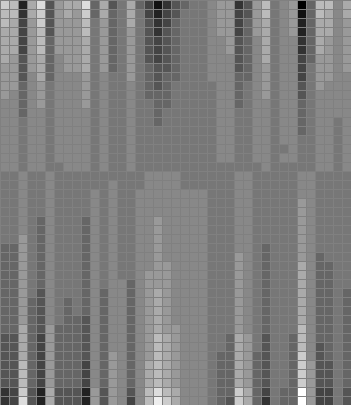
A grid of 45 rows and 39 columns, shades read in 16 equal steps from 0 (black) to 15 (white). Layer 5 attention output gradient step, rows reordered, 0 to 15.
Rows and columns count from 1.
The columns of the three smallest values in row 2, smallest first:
34, 18, 3
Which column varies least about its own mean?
31
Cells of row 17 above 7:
18
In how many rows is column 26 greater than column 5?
21
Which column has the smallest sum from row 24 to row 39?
5
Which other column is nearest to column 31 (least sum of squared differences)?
24
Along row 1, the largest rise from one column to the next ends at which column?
4
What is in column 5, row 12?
9
